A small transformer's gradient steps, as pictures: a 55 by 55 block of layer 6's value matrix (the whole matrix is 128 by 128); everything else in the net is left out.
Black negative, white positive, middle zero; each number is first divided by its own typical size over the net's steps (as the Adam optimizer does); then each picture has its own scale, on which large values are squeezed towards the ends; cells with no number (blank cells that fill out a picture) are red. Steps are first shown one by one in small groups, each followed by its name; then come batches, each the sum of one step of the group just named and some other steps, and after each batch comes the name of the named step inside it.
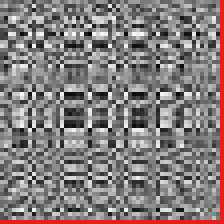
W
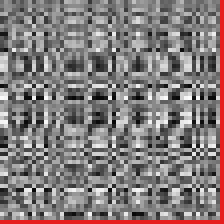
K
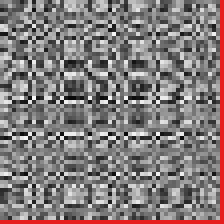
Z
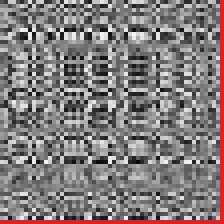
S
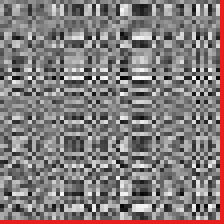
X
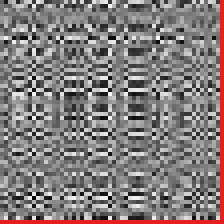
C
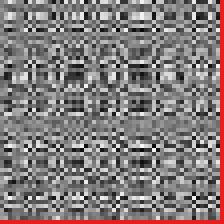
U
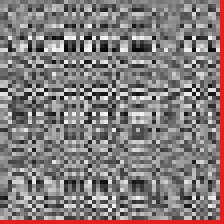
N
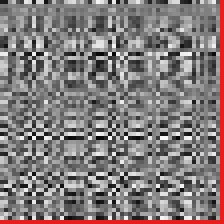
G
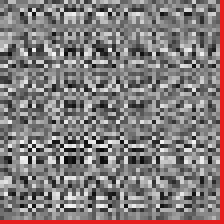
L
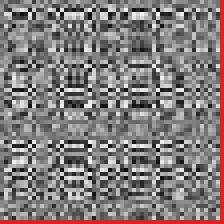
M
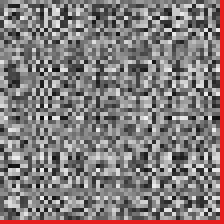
N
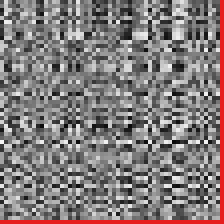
W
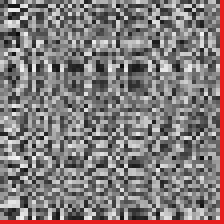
G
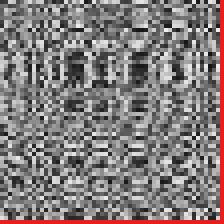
U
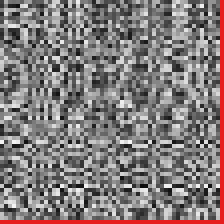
M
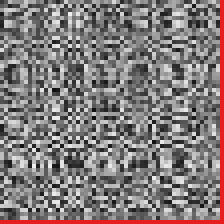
L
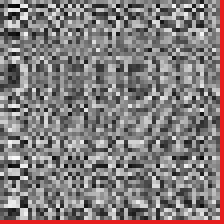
K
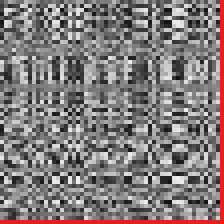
W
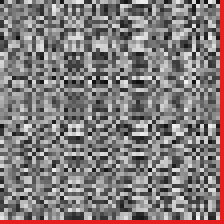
X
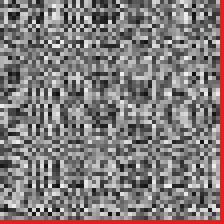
X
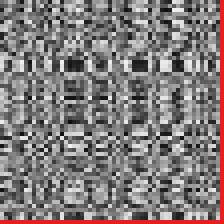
Z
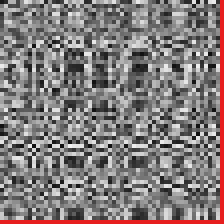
L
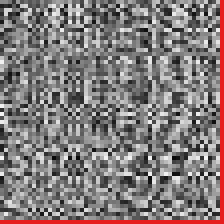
K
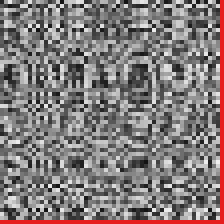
U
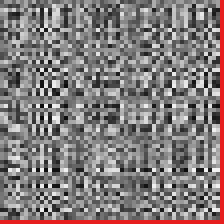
X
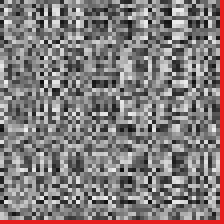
N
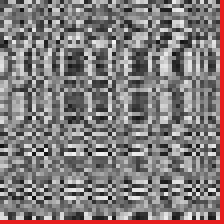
C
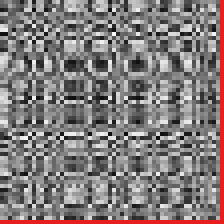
Z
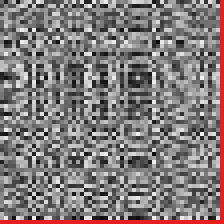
C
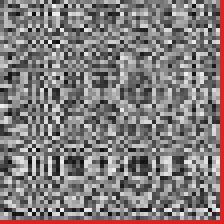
L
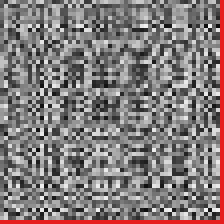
U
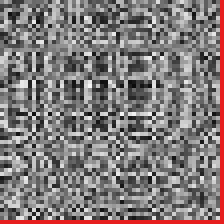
Z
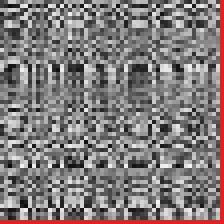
L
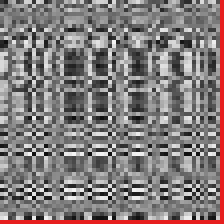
C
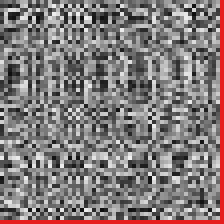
G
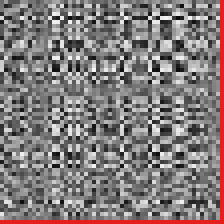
X
